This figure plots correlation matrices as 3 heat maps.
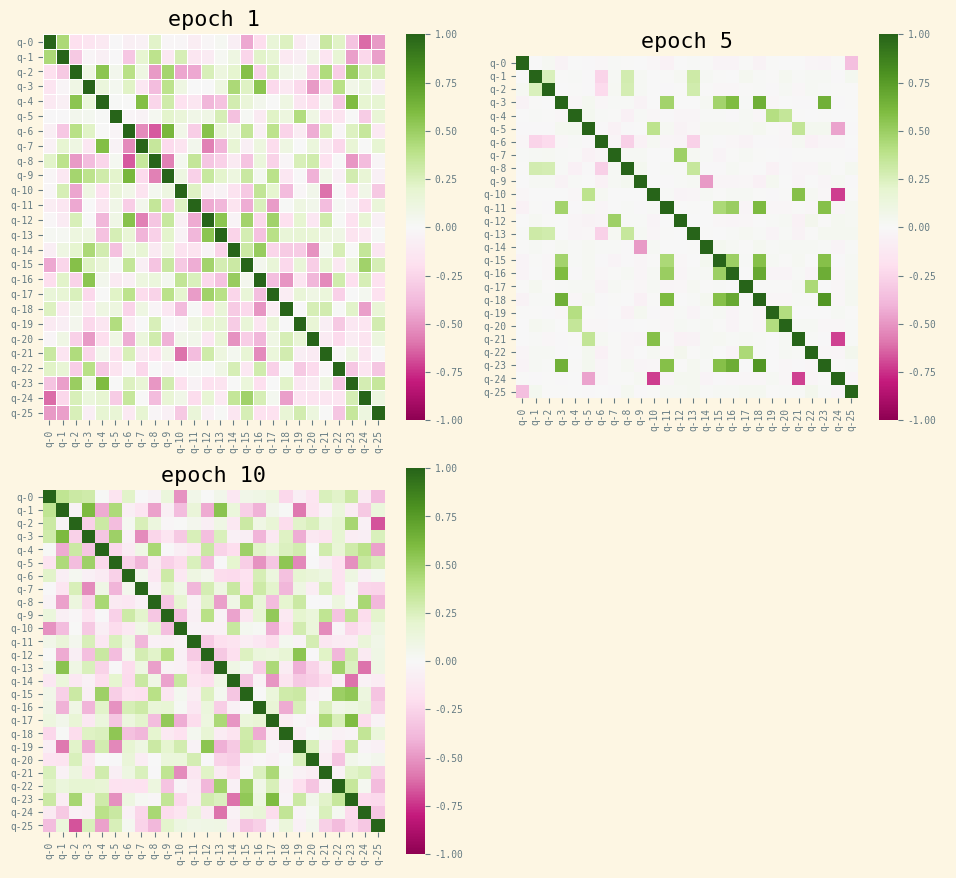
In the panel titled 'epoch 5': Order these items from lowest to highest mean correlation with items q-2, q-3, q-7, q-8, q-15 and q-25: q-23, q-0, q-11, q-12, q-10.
q-0, q-10, q-12, q-11, q-23
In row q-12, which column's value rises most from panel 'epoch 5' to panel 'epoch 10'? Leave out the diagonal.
q-19
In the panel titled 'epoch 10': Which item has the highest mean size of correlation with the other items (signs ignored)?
q-5
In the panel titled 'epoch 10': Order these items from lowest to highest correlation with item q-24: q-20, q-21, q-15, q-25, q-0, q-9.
q-25, q-9, q-0, q-20, q-15, q-21
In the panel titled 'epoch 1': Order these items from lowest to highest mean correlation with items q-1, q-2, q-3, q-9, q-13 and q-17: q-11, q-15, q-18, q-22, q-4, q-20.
q-11, q-20, q-18, q-22, q-4, q-15
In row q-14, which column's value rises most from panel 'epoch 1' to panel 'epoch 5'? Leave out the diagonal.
q-20
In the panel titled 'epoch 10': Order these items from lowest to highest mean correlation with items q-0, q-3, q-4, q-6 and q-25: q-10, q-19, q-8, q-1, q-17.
q-10, q-8, q-19, q-17, q-1
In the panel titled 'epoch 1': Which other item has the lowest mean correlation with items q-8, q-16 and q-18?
q-6
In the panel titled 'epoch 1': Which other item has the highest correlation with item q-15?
q-2
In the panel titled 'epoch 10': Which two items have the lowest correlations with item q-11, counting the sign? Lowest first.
q-7, q-12
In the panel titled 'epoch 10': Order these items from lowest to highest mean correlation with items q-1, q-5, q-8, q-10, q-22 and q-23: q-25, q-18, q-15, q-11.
q-25, q-11, q-18, q-15
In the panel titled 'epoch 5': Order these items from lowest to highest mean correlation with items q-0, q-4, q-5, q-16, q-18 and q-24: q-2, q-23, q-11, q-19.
q-2, q-19, q-11, q-23
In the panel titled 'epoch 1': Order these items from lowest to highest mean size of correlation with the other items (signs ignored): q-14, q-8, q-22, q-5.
q-5, q-22, q-14, q-8
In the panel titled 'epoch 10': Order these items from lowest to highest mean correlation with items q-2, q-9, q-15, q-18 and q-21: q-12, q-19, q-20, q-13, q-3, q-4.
q-3, q-13, q-20, q-19, q-12, q-4
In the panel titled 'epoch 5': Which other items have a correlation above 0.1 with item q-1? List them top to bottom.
q-2, q-8, q-13
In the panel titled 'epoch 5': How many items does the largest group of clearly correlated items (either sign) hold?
6
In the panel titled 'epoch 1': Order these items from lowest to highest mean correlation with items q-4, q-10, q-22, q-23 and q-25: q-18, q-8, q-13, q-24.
q-8, q-13, q-18, q-24
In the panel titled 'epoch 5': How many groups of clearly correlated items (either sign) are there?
8
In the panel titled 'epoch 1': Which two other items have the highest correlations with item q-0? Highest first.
q-1, q-21
